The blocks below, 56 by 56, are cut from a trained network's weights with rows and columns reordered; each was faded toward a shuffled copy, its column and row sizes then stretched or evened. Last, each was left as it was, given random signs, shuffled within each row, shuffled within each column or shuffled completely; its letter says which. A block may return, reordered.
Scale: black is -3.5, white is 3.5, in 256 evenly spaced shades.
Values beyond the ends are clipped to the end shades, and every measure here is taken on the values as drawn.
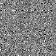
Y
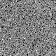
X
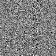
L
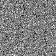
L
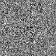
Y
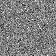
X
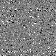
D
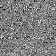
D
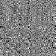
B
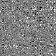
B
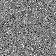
X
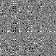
B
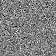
X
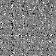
Y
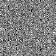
Y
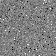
X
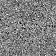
X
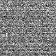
B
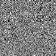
Y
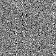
L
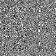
Y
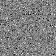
D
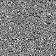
D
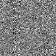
Y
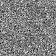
X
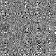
B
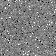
X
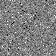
X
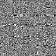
B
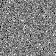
X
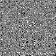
Y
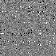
B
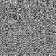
B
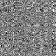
B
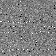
D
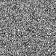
D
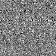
D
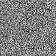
Y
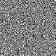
B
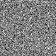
L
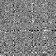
B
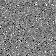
X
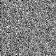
L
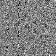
L
